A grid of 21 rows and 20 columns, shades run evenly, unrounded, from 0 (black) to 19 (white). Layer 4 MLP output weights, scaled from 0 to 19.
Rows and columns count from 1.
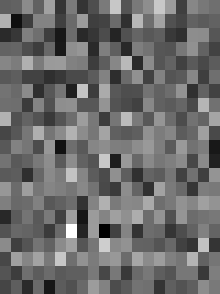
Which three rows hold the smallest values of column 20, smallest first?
11, 12, 18
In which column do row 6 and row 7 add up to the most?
10
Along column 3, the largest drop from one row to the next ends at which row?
6
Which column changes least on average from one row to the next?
9
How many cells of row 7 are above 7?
11
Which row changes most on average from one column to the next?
17
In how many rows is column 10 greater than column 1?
14
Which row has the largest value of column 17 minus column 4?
7
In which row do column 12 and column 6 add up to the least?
4
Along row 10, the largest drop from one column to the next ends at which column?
20
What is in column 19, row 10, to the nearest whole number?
12
